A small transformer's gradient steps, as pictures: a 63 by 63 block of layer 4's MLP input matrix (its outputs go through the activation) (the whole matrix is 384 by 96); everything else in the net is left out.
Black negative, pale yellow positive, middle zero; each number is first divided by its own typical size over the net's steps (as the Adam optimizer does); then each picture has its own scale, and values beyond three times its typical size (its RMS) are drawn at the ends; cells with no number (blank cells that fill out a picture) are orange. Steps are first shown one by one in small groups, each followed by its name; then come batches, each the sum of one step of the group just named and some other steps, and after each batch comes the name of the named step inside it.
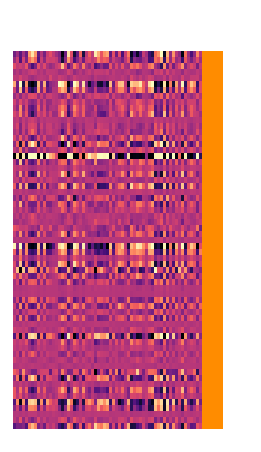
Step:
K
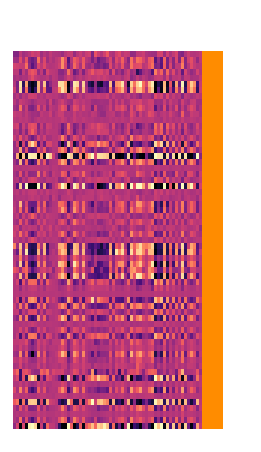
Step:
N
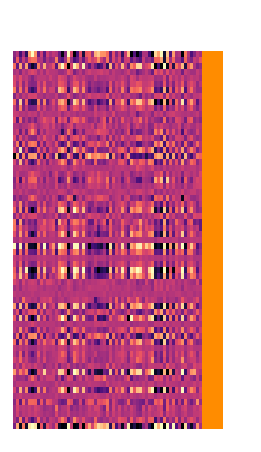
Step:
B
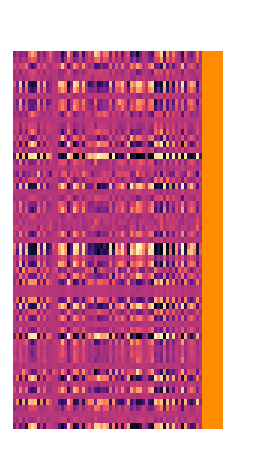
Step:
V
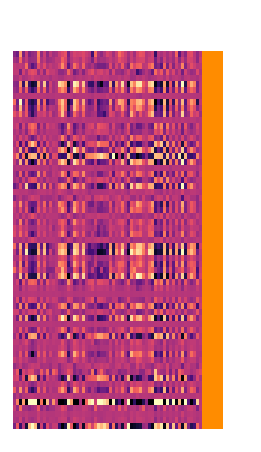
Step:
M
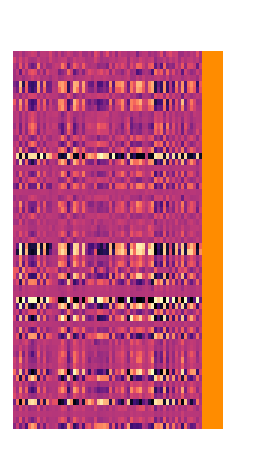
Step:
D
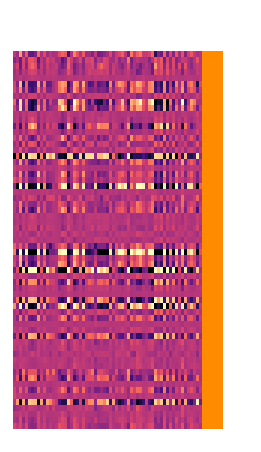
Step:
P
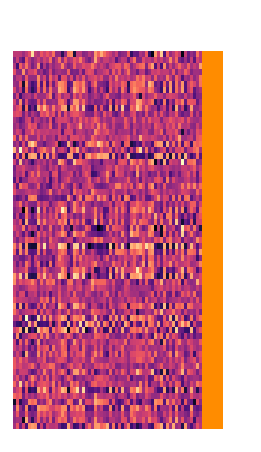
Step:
B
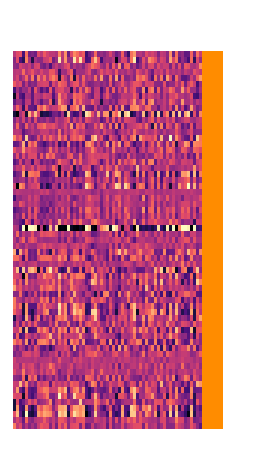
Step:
P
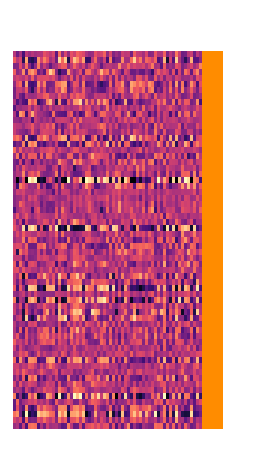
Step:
N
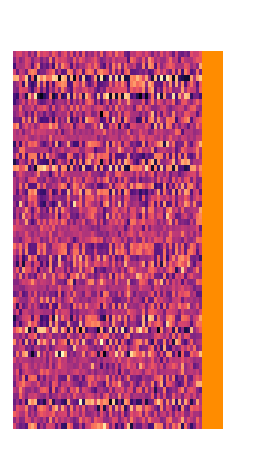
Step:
N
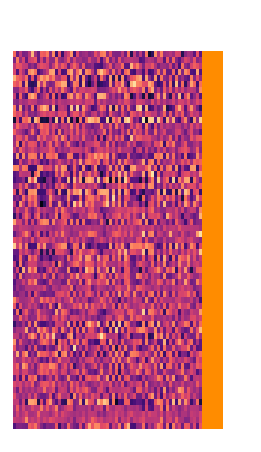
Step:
K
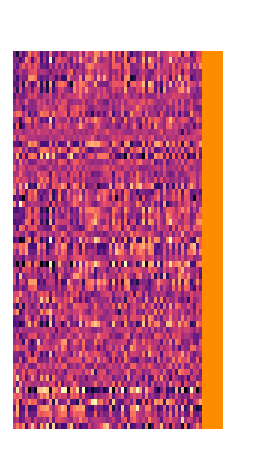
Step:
N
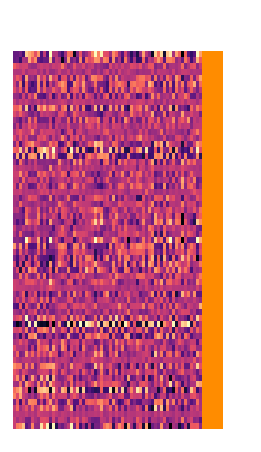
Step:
K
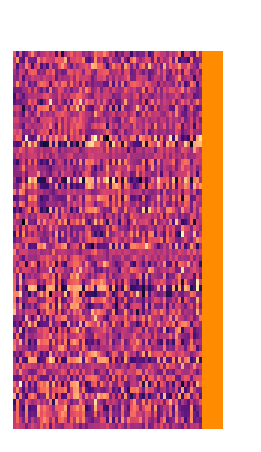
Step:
B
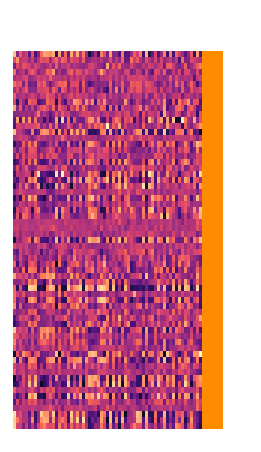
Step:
P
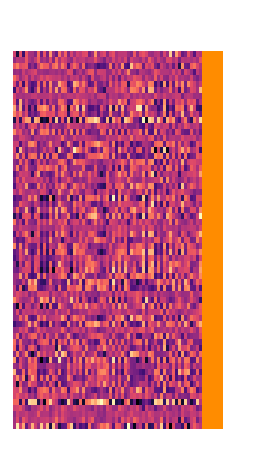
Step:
M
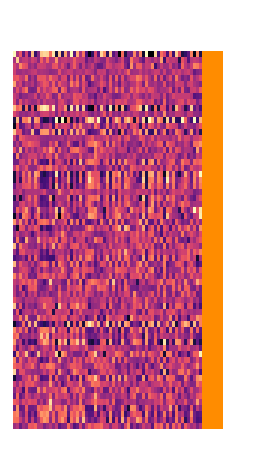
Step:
B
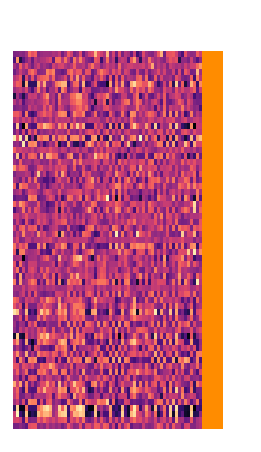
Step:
K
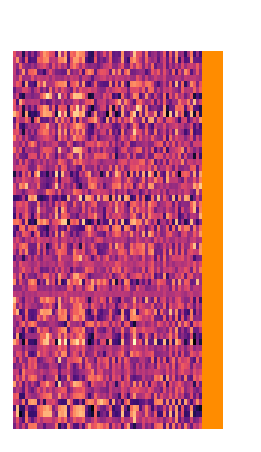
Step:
M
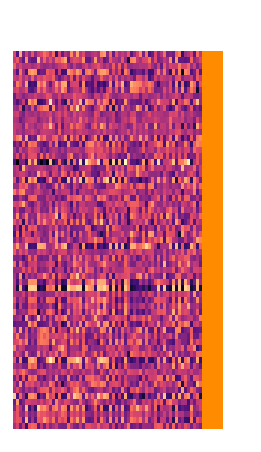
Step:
N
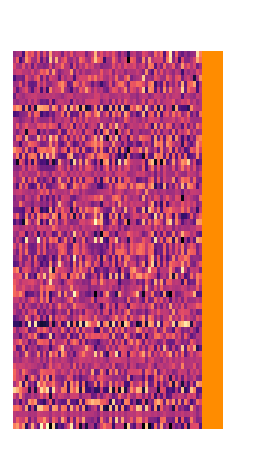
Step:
N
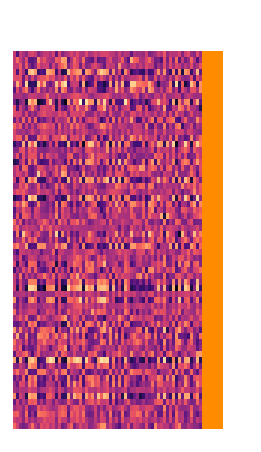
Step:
N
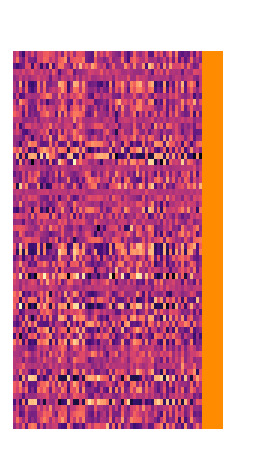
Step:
D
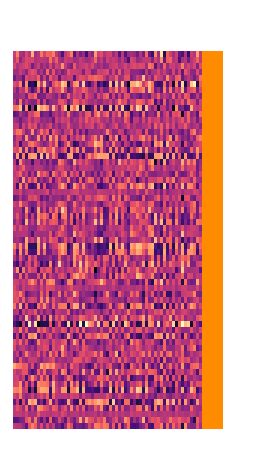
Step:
V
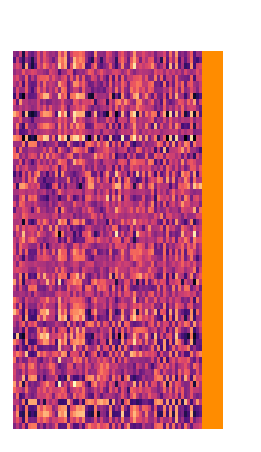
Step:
M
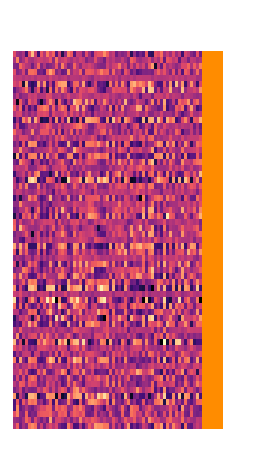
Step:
B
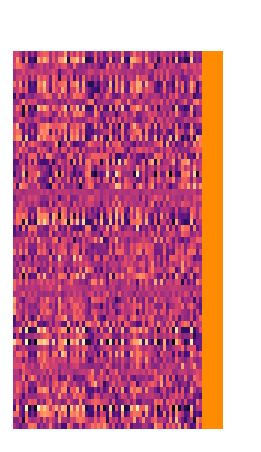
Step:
N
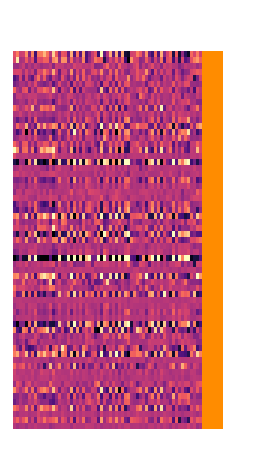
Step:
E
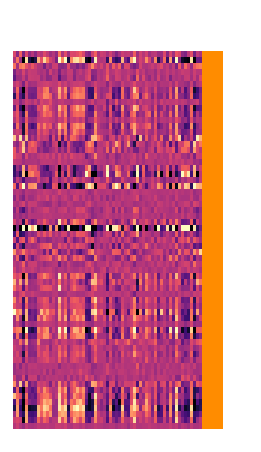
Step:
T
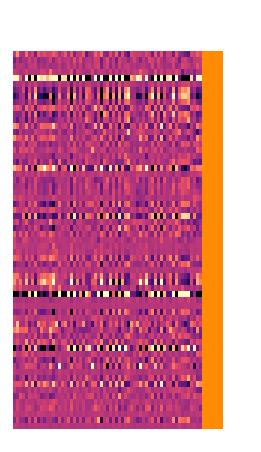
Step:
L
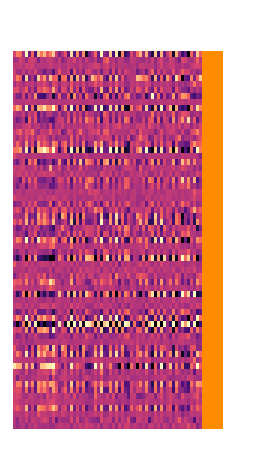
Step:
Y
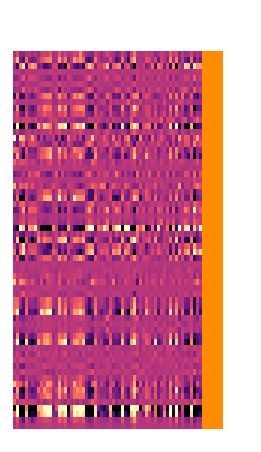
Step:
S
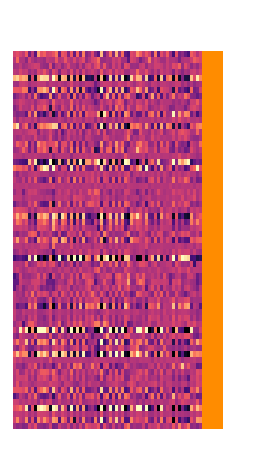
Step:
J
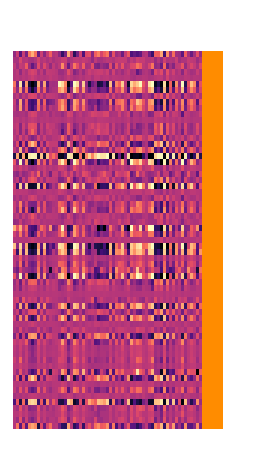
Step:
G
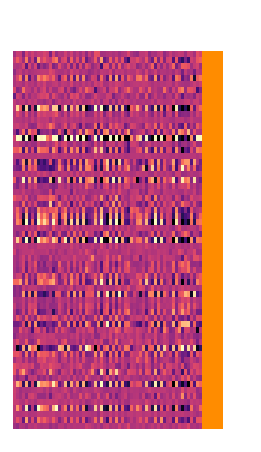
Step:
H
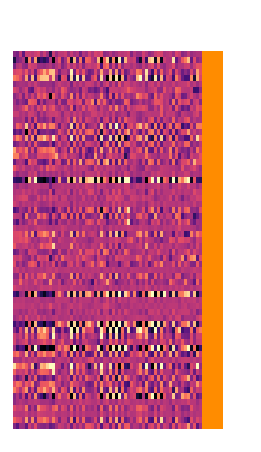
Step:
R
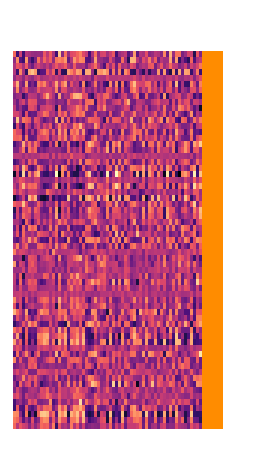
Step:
T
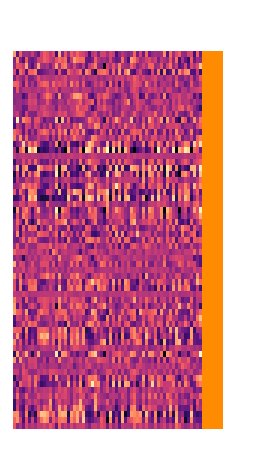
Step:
T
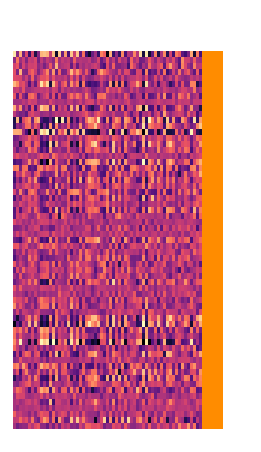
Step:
R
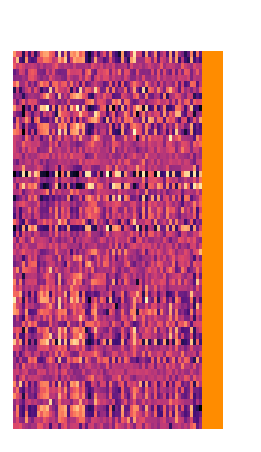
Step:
T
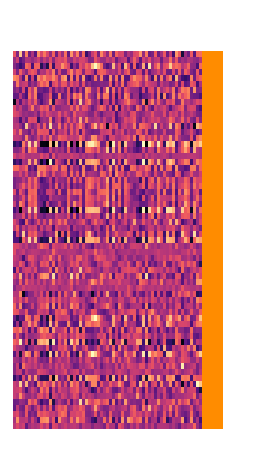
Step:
L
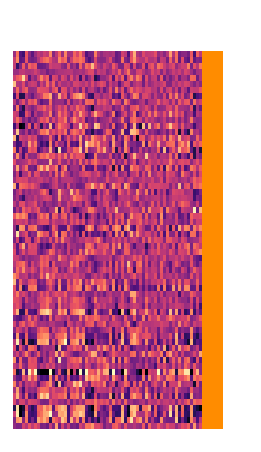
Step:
S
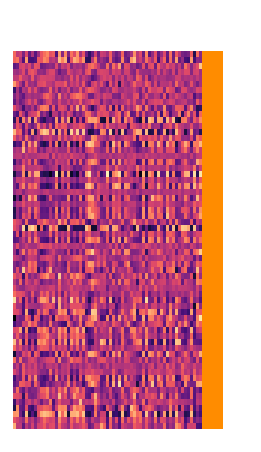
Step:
T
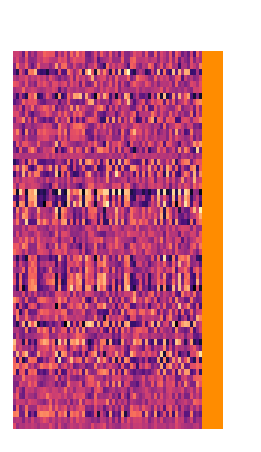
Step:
Y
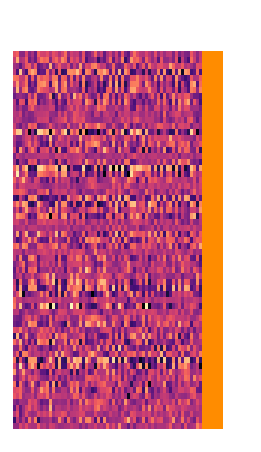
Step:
L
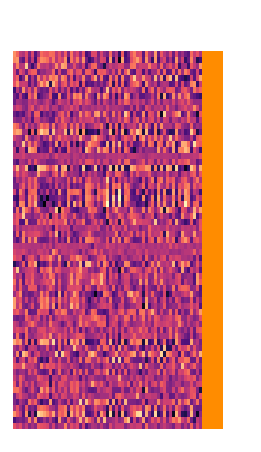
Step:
L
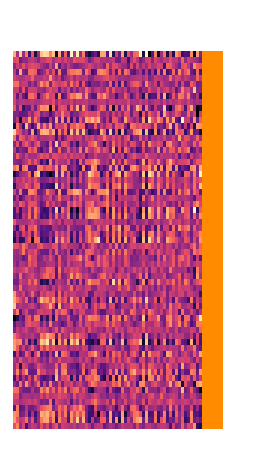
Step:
S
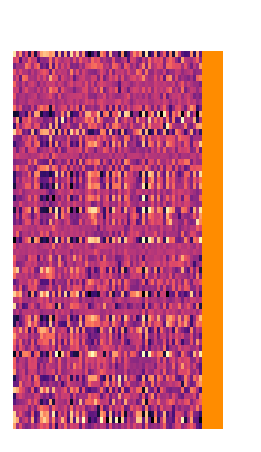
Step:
J
